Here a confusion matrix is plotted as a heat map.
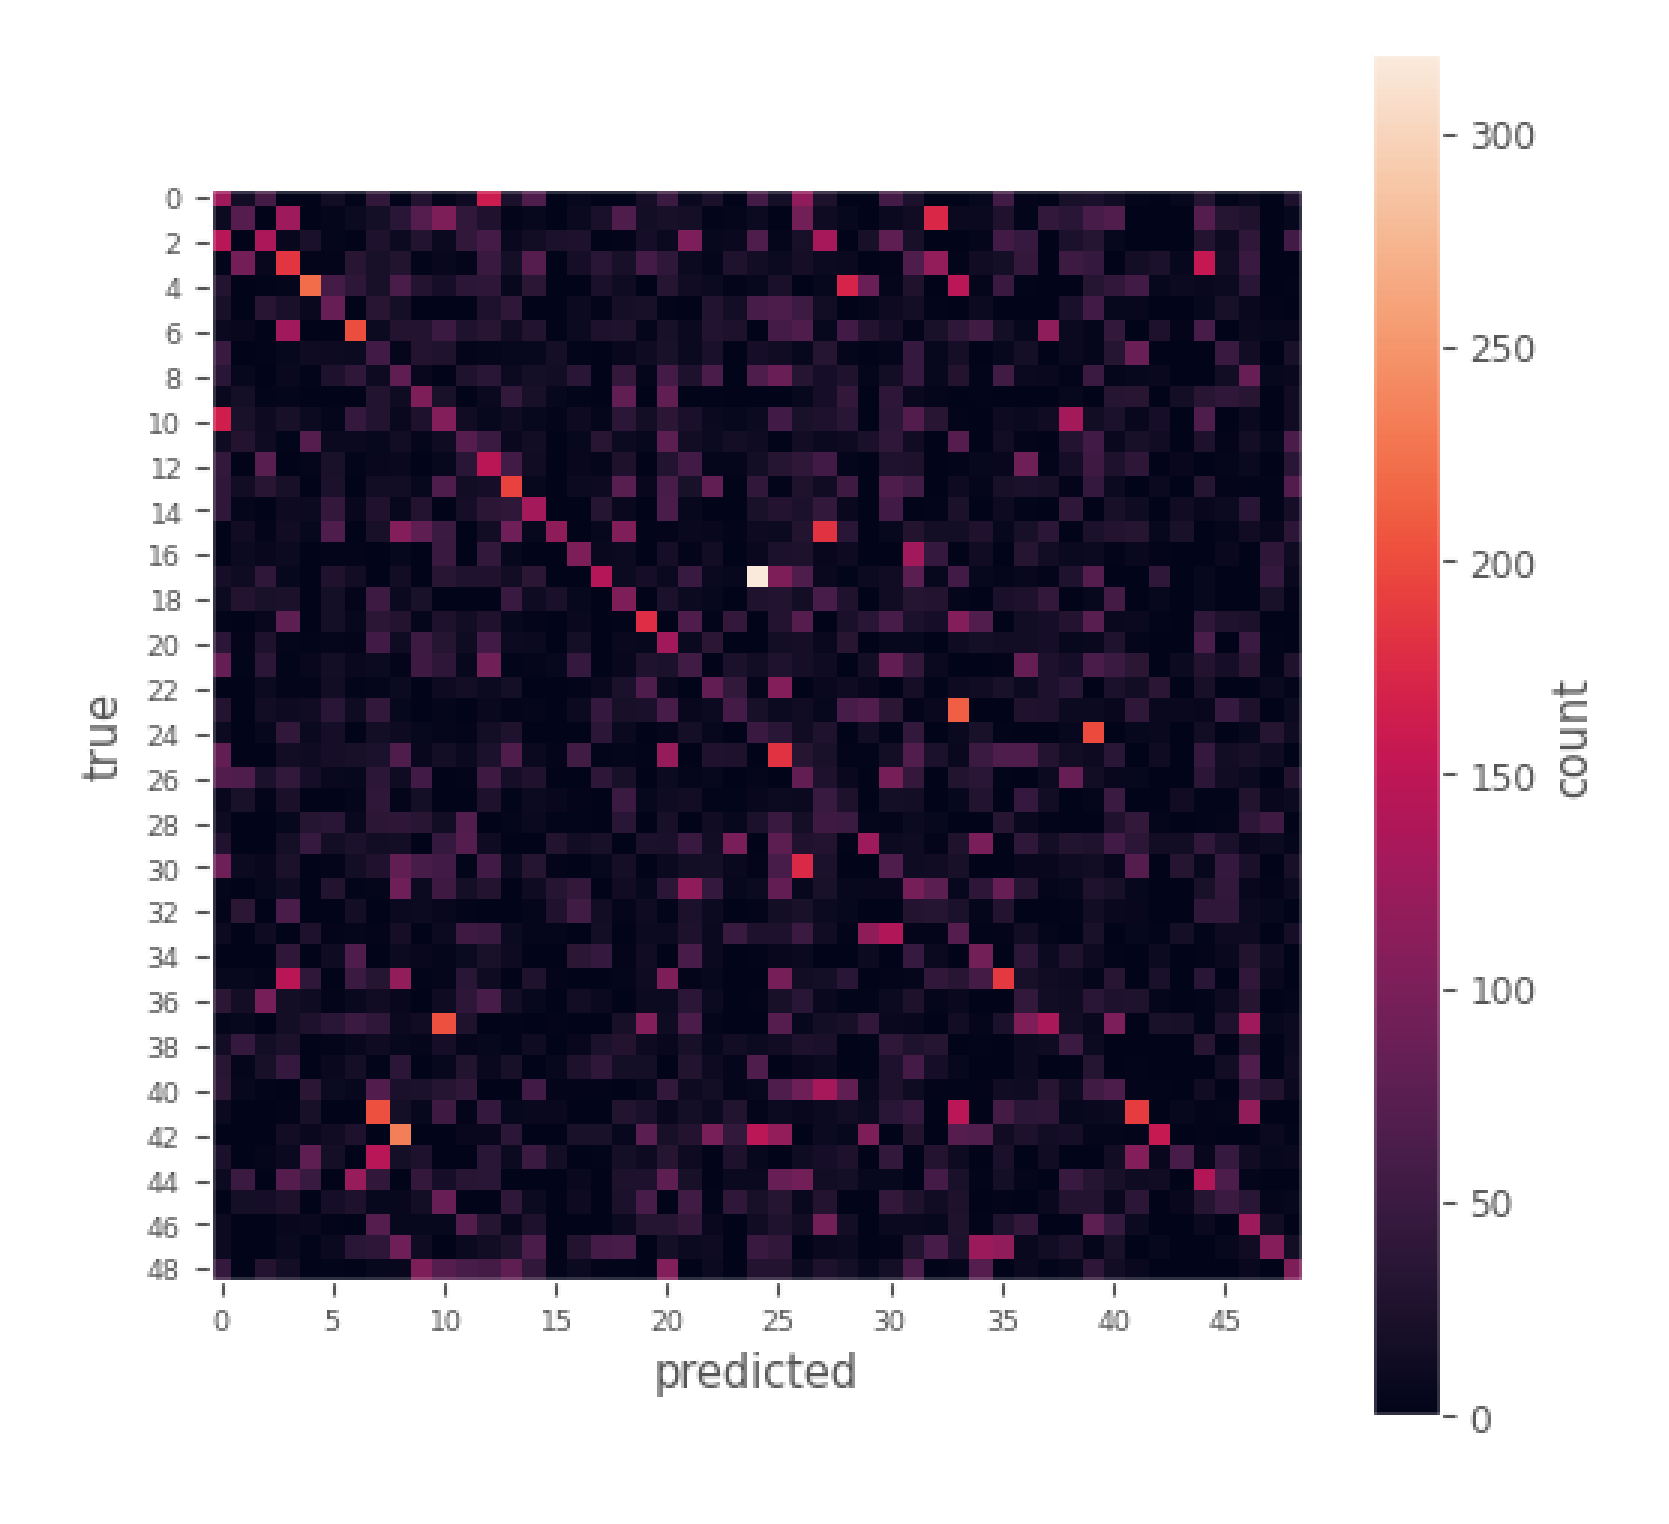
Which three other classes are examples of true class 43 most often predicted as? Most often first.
7, 41, 4
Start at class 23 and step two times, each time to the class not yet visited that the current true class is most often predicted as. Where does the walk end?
30
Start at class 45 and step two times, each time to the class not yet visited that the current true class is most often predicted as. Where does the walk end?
0
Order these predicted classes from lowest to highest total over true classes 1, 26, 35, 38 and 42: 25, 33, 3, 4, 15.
15, 4, 33, 25, 3
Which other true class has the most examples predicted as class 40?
37
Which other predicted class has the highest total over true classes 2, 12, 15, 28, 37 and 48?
27
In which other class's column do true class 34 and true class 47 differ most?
35
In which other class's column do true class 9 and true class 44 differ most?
6
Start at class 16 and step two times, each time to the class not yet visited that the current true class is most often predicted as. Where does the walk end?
21
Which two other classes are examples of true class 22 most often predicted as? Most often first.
25, 19
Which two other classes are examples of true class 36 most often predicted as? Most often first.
2, 12
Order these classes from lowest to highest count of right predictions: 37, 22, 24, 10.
24, 22, 10, 37
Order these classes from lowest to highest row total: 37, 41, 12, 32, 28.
32, 28, 12, 41, 37
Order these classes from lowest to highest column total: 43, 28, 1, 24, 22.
43, 1, 22, 28, 24
